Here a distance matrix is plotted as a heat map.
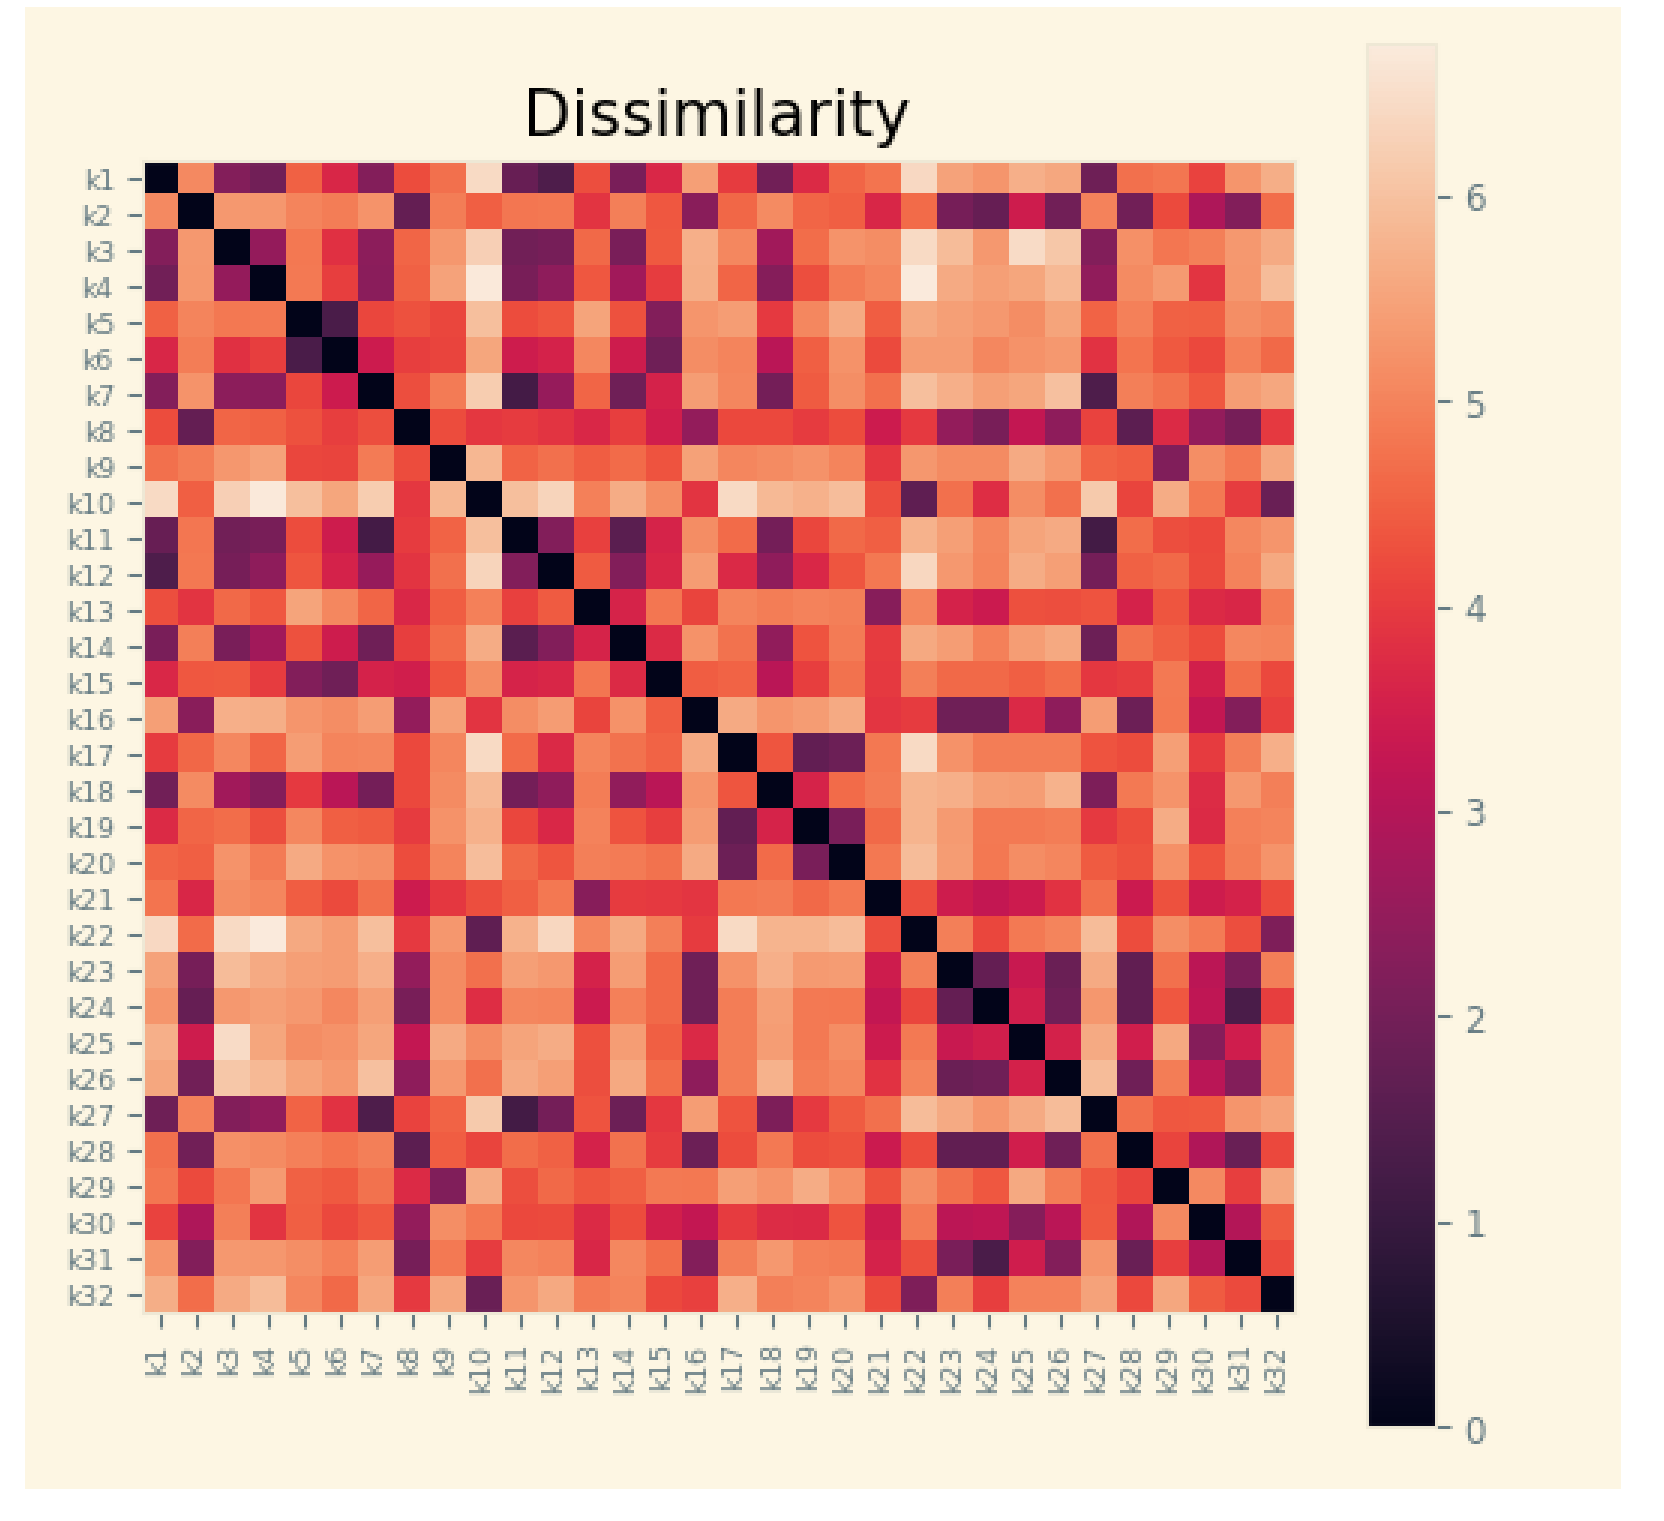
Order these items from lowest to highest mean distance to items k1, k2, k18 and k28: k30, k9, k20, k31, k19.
k30, k31, k19, k20, k9
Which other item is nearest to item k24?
k31
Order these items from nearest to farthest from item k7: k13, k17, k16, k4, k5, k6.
k4, k6, k5, k13, k17, k16
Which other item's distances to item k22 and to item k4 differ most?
k10
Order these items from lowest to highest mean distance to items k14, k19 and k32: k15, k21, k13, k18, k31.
k18, k15, k21, k13, k31
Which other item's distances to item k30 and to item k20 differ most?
k25
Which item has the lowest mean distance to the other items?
k8
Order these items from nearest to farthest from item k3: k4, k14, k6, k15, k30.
k14, k4, k6, k15, k30
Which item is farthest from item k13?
k5
